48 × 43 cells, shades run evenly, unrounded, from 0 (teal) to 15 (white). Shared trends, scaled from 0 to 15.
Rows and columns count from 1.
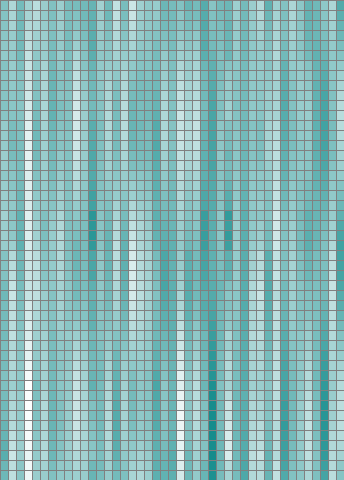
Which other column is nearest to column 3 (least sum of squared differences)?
9
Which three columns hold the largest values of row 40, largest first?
4, 23, 10
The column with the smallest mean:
27
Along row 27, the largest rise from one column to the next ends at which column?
17
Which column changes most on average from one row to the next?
29
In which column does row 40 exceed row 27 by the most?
43
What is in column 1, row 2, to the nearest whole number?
7
